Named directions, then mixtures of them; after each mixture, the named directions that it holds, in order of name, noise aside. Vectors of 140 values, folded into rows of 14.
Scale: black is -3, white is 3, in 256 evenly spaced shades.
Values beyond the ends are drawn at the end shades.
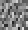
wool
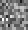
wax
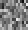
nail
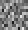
wool.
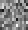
nail, wool.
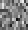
nail.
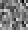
nail.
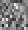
wax, wool.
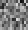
nail, wax.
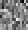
nail.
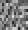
wax, wool.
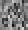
nail, wax, wool.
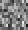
nail, wax, wool.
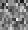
nail, wax.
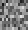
nail, wax, wool.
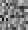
wax, wool.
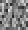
nail, wax, wool.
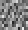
wool.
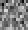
nail, wax, wool.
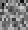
nail, wax, wool.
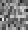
wax, wool.
